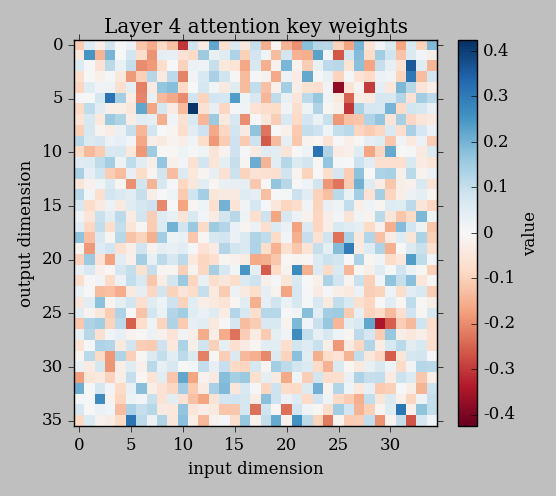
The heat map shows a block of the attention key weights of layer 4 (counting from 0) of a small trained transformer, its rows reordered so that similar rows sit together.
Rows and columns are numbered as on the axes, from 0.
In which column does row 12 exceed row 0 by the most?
10
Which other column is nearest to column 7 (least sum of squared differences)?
34
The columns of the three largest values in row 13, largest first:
27, 19, 20
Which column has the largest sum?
32
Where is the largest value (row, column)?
6, 11
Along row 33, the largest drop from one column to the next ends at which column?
3
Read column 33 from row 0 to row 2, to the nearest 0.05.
-0.1 0 0.05
